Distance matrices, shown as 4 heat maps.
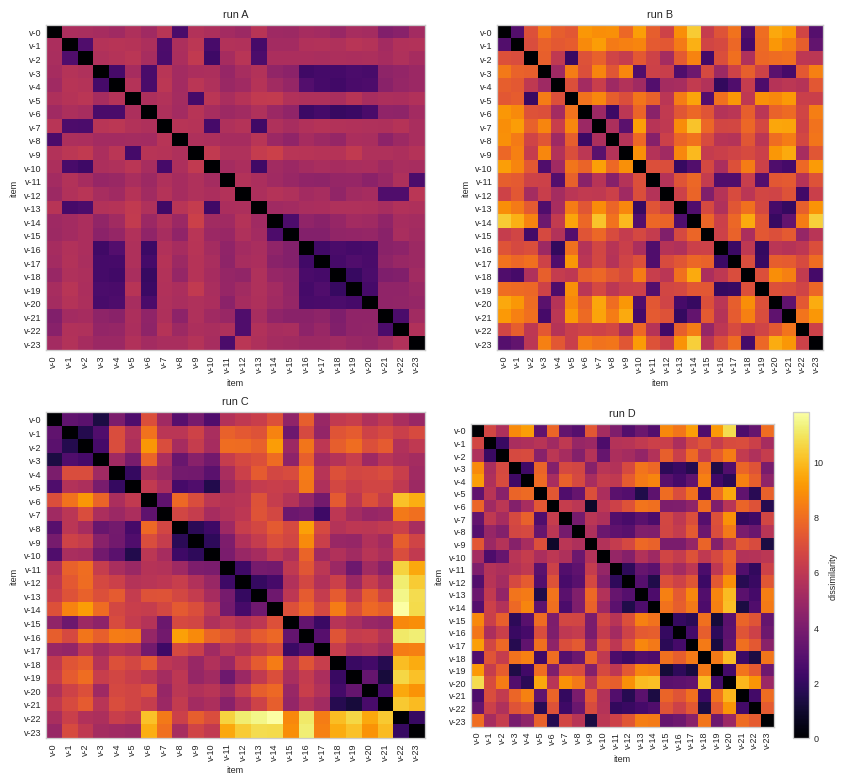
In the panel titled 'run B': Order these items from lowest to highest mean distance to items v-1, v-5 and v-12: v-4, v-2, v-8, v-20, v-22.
v-2, v-22, v-4, v-8, v-20
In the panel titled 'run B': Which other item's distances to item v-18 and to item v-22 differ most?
v-1
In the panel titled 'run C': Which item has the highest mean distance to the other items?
v-22
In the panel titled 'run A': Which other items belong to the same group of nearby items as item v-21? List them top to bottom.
v-12, v-22
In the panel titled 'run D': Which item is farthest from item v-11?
v-20
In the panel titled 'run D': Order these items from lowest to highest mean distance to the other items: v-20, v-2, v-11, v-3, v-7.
v-11, v-7, v-3, v-2, v-20
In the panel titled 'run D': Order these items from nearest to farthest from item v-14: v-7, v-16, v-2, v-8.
v-7, v-8, v-2, v-16
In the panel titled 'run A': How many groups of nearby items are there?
7
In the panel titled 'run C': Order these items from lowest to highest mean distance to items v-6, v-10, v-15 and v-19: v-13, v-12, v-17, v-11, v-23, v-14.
v-17, v-11, v-12, v-13, v-14, v-23
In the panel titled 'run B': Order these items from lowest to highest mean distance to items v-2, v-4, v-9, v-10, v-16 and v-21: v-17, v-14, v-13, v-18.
v-13, v-17, v-14, v-18
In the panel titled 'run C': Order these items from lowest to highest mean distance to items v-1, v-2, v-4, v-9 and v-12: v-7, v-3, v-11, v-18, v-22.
v-3, v-11, v-7, v-18, v-22
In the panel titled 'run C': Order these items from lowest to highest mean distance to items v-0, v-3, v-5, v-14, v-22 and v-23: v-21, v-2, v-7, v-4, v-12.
v-4, v-2, v-7, v-12, v-21
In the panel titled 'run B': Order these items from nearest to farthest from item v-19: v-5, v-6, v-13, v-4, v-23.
v-4, v-6, v-13, v-23, v-5
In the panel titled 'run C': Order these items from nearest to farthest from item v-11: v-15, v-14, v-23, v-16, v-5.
v-14, v-5, v-15, v-16, v-23
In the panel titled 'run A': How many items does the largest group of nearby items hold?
8
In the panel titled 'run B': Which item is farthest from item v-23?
v-14
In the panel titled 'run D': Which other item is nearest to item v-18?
v-22
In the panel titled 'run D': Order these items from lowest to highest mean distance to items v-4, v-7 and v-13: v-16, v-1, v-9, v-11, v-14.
v-11, v-14, v-16, v-1, v-9
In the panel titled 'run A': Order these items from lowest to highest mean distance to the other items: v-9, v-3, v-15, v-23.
v-3, v-15, v-23, v-9
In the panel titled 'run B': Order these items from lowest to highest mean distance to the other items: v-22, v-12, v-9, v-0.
v-12, v-22, v-9, v-0
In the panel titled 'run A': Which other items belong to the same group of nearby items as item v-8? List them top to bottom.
v-0
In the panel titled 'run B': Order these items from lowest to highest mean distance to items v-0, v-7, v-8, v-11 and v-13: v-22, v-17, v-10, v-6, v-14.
v-6, v-17, v-22, v-10, v-14
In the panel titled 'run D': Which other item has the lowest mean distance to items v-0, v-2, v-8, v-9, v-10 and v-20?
v-1
